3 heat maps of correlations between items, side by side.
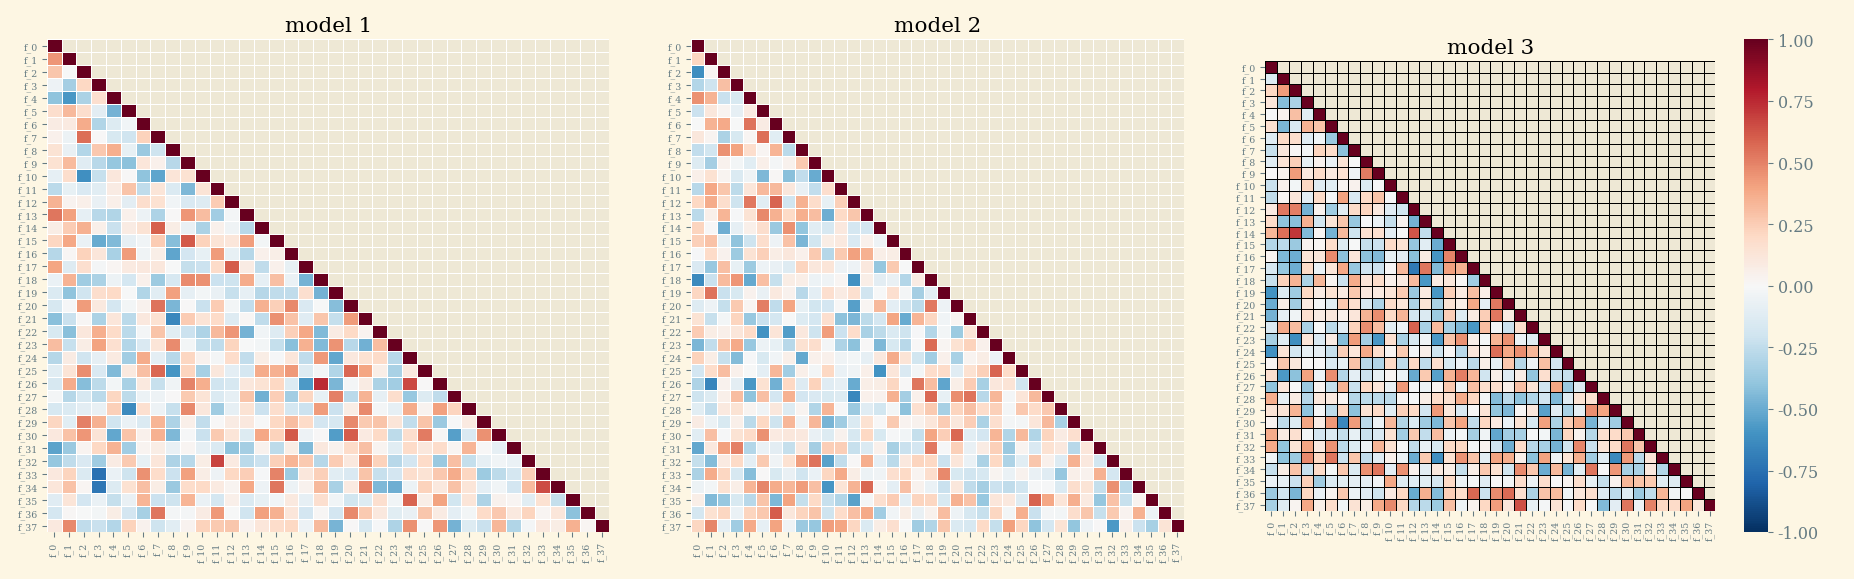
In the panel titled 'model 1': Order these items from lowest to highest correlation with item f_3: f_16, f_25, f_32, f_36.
f_32, f_25, f_36, f_16
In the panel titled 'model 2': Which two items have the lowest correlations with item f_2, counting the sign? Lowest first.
f_0, f_14
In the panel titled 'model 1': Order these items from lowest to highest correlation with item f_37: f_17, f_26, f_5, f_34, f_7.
f_7, f_17, f_34, f_5, f_26
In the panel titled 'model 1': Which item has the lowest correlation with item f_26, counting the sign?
f_17
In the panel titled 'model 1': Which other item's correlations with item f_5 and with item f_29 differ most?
f_28
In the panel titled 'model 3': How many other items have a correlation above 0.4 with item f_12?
4
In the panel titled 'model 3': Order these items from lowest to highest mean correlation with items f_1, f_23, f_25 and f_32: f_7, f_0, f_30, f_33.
f_0, f_33, f_7, f_30
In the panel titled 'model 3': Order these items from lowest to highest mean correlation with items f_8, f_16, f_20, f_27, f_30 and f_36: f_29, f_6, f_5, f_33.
f_29, f_6, f_5, f_33
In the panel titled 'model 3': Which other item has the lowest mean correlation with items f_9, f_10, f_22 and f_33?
f_28
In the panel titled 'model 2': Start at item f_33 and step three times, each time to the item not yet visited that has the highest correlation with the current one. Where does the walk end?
f_37
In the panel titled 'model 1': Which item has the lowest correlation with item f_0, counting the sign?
f_31
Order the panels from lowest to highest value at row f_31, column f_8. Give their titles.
model 3, model 1, model 2
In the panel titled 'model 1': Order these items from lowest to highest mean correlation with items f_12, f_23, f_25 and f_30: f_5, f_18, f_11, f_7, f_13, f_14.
f_18, f_13, f_5, f_11, f_14, f_7
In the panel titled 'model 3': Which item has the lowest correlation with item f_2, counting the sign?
f_23
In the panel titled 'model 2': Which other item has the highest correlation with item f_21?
f_27
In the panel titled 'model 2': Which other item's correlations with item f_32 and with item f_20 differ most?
f_9
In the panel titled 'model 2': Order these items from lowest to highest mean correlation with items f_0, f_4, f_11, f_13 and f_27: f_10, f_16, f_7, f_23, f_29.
f_23, f_10, f_29, f_16, f_7
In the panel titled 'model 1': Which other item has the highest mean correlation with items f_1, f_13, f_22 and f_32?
f_15
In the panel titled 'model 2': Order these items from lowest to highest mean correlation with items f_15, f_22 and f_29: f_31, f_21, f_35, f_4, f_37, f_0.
f_31, f_4, f_37, f_35, f_0, f_21
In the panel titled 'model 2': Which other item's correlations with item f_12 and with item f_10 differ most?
f_34
